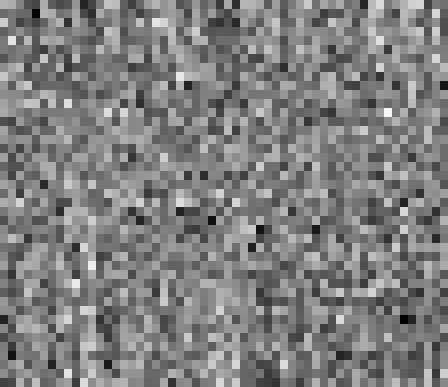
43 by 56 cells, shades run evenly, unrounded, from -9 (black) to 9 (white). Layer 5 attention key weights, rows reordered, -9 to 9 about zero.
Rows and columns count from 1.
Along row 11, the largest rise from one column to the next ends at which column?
52
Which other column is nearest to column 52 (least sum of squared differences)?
15
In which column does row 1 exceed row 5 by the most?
39
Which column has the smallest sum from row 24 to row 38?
34
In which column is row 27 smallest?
55
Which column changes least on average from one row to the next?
38
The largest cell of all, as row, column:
13, 49
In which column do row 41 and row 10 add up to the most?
36
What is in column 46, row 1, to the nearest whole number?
-6
